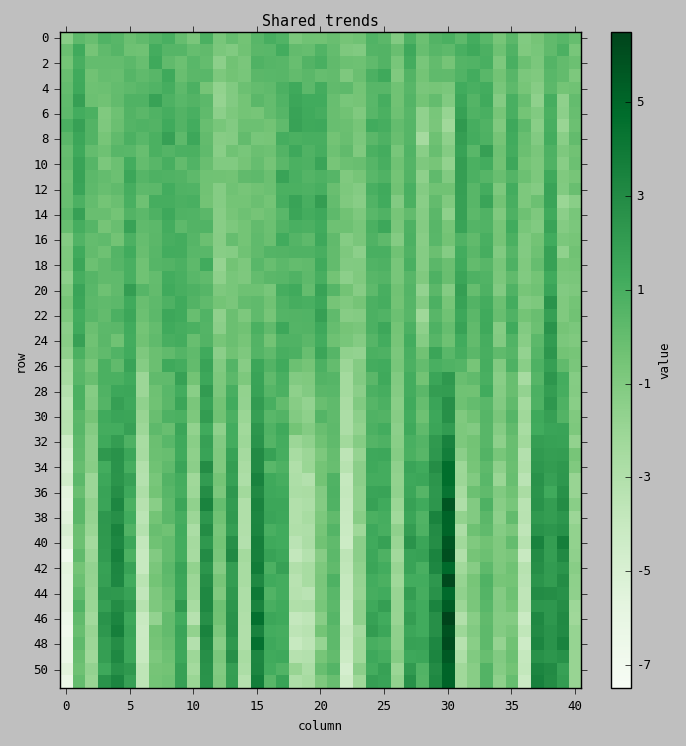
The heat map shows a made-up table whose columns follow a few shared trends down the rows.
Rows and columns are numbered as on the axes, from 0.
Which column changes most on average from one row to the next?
30
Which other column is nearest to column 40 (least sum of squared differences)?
26
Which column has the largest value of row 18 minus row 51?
0
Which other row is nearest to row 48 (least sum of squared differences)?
46
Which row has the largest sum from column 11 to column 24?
23
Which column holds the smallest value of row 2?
12
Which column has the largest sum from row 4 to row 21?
31
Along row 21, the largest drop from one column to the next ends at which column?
39
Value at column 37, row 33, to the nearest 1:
2
